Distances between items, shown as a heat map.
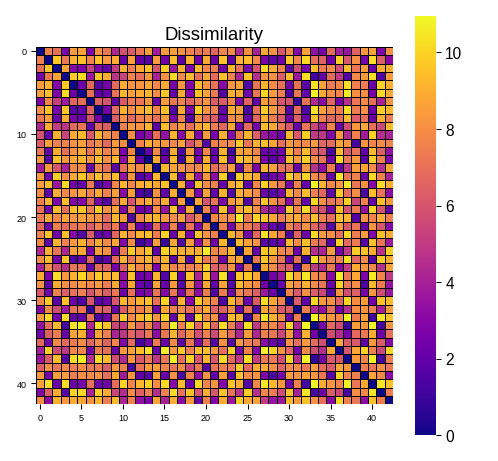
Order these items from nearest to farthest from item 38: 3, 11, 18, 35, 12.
11, 18, 35, 12, 3
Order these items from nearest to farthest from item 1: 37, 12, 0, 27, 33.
12, 27, 37, 33, 0
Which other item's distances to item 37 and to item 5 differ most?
33
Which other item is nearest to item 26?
31
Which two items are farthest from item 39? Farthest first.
36, 24
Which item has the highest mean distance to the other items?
20
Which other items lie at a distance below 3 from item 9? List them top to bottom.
6, 14, 24, 26, 31, 36
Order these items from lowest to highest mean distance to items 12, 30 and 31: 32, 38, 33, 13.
32, 13, 33, 38
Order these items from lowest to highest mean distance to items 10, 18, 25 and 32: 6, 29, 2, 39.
2, 29, 6, 39
